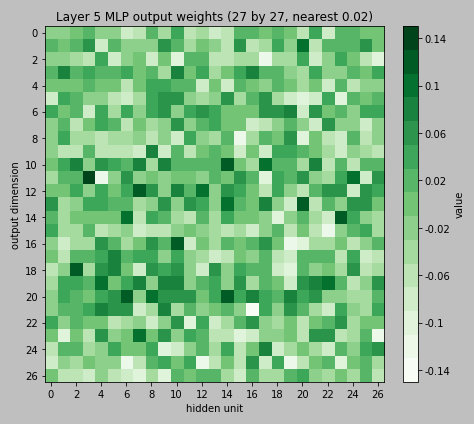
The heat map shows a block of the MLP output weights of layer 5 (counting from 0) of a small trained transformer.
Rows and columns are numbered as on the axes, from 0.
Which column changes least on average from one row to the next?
13
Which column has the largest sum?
10
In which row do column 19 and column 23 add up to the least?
25
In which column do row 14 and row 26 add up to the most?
23
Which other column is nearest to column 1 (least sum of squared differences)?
26
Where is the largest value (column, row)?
3, 11
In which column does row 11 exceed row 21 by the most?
16
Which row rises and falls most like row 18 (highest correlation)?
17
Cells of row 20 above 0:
19
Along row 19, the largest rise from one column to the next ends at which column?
20
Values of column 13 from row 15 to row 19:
-0.04 -0.04 -0.08 0.06 0.04
